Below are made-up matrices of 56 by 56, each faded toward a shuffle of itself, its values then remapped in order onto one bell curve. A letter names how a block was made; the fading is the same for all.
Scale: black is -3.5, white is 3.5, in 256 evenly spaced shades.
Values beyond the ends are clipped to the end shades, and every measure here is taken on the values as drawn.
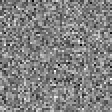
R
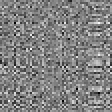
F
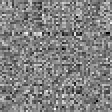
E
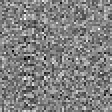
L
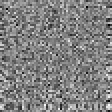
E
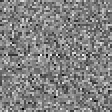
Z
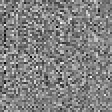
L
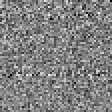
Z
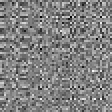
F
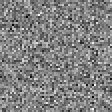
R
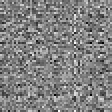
E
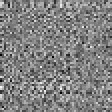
E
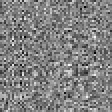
E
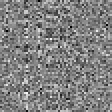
L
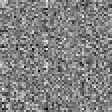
L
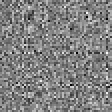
E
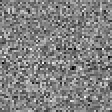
Z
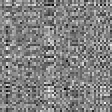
F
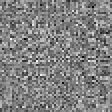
E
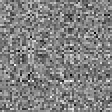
E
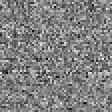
Z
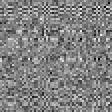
F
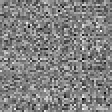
E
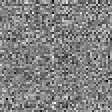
E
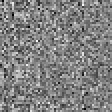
L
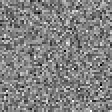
R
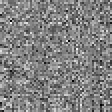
L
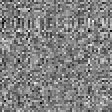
E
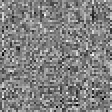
L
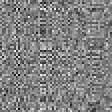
F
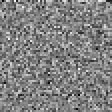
Z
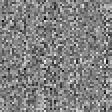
L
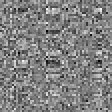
E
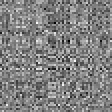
F
